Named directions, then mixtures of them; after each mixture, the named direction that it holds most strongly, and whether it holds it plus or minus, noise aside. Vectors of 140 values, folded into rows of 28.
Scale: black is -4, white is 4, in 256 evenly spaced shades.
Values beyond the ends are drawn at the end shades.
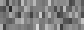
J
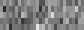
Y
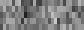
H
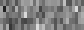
Y, plus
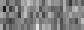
Y, plus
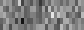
Y, plus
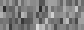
Y, plus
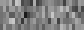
H, plus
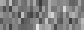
Y, plus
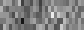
Y, plus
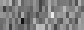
Y, plus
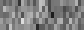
Y, minus
